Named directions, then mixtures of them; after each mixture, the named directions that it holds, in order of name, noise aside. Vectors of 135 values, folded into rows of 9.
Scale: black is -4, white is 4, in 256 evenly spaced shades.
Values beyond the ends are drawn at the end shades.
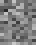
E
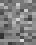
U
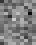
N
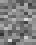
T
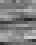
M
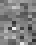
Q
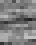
M.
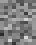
T.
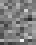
M, U.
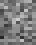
U.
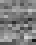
M, Q, T.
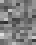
E, M, U.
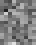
E, N, Q.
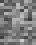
N, U.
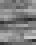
M.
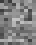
N, U.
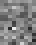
Q.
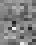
Q.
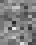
Q.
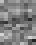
E, M, Q.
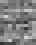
M, T.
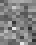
Q.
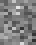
E, N, Q.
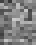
N, U.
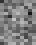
N.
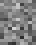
Q, T, U.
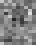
N, U.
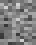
U.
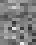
Q.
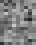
M, N, U.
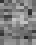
M, N, U.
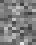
N, Q, T.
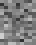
U.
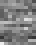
M, N.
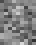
E, N, Q.
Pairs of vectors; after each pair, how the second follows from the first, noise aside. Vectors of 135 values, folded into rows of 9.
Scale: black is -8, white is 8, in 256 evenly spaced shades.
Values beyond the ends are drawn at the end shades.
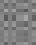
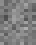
sign-scrambled.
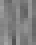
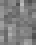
reversed, negated.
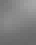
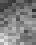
reversed, scaled up.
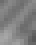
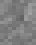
wrapped around, shrunk.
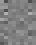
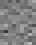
reversed, negated.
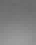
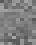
sign-scrambled.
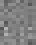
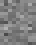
sign-scrambled.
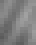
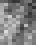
reversed, scaled up.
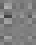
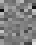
wrapped around, scaled up.
